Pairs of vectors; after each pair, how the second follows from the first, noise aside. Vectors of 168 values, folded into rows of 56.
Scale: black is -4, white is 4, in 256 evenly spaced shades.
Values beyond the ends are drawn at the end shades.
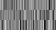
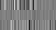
wrapped around, partly zeroed.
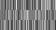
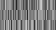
sign-scrambled.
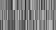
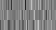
partly zeroed.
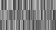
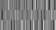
reversed, partly zeroed.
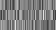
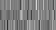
wrapped around, partly zeroed.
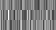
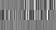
reversed, partly zeroed.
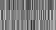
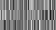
sign-scrambled.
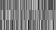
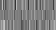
reversed, negated, partly zeroed.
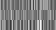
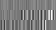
wrapped around, partly zeroed.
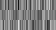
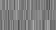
negated, shrunk.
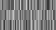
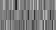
wrapped around, partly zeroed.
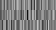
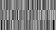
wrapped around.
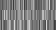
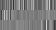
partly zeroed.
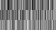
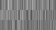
negated, shrunk.
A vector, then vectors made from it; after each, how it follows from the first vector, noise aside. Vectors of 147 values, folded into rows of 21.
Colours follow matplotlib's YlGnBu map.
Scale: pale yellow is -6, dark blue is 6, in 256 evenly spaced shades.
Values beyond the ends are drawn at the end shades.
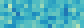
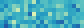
wrapped around.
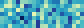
wrapped around, negated, scaled up.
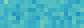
reversed, shrunk.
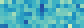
wrapped around.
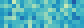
wrapped around, negated.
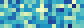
wrapped around, negated, scaled up.
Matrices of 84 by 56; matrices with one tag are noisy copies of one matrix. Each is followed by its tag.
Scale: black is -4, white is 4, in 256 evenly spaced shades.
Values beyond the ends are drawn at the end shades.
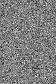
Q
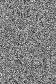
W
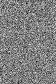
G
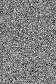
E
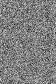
G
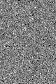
Q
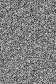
Q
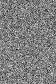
Q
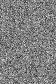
W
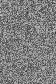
G
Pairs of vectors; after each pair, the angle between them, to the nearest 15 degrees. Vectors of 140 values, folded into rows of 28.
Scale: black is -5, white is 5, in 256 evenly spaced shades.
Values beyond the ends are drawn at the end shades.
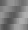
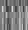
75 degrees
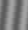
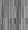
60 degrees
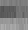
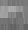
150 degrees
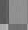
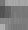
60 degrees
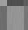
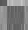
165 degrees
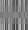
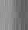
75 degrees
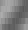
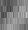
150 degrees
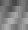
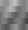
165 degrees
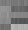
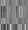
90 degrees
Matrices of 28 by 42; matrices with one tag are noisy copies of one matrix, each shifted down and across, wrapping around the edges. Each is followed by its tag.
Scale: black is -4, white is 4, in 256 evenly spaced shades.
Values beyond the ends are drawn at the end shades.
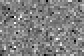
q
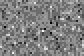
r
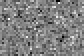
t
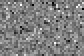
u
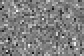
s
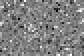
q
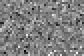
u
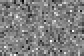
r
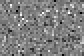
u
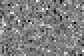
r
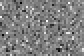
q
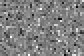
t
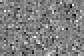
q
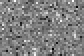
s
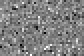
u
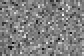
q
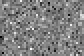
r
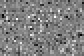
u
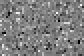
t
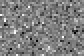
q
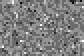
q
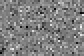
t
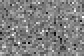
r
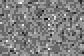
q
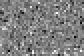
u
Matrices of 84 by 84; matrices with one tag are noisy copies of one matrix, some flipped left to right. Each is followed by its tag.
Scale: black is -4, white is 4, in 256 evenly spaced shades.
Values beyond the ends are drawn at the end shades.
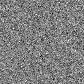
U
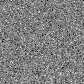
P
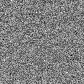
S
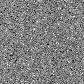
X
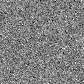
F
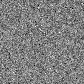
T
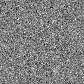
T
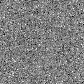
X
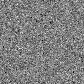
F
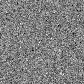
P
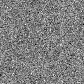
X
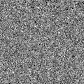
T
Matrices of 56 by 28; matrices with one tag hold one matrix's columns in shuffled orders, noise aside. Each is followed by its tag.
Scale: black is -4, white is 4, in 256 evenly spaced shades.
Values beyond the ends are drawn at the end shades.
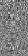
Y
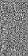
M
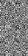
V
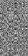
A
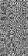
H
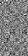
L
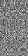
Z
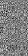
M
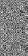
M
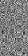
L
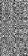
H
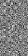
V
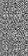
A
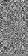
Y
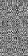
Z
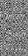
A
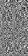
Y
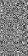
V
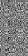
Z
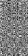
H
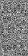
M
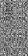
H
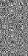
V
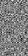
L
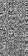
A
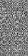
A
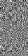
Y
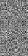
Z
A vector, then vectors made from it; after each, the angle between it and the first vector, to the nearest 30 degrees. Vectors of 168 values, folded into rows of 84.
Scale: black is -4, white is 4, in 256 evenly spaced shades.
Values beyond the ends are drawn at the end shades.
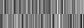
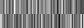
150 degrees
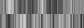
60 degrees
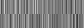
90 degrees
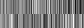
120 degrees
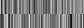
60 degrees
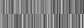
150 degrees
